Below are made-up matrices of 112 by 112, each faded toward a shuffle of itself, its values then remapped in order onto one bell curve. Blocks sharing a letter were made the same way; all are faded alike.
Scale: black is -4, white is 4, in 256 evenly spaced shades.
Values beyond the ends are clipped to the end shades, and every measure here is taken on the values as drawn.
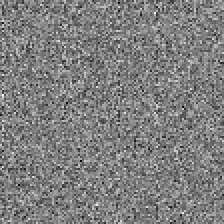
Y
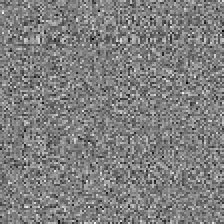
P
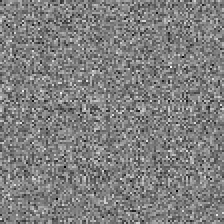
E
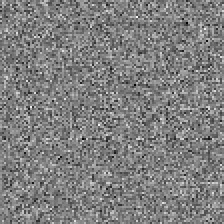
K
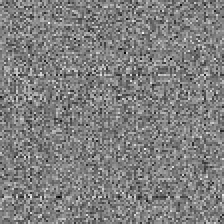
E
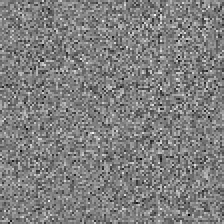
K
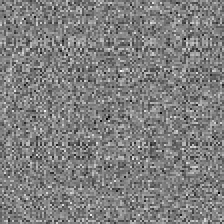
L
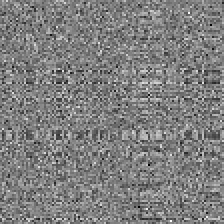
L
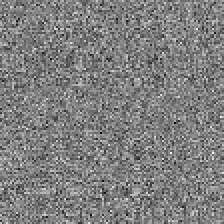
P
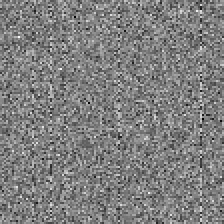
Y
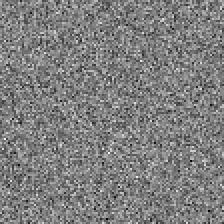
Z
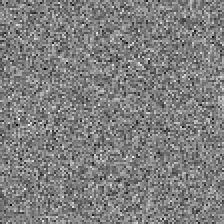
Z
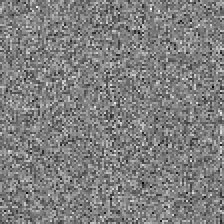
Y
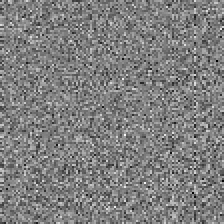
P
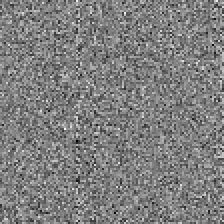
Y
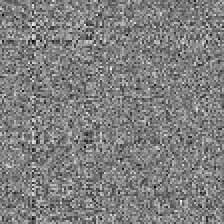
E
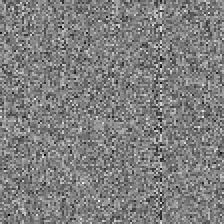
Y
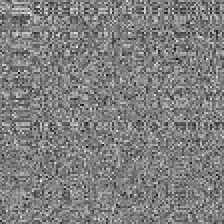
L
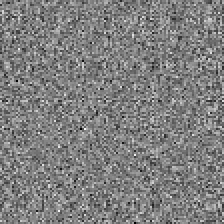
P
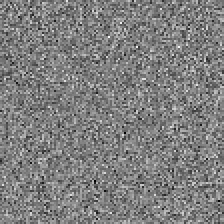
K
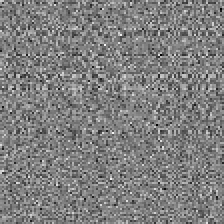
L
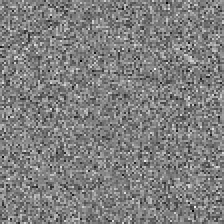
K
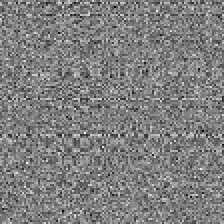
L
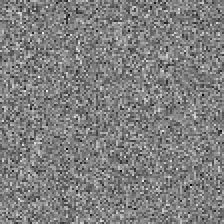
Y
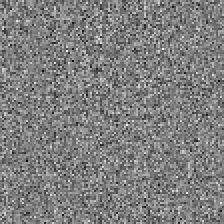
Y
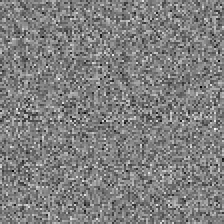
K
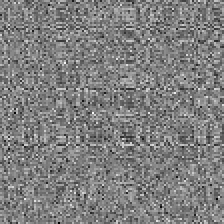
L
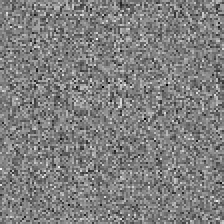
E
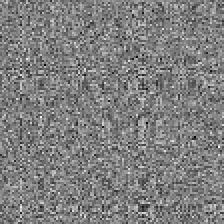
P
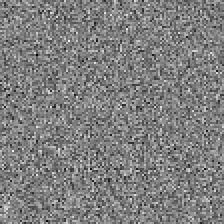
K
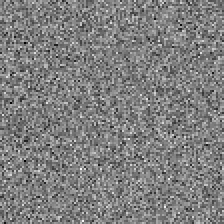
Z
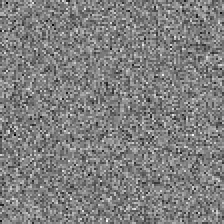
Z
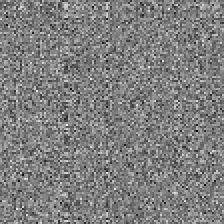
P
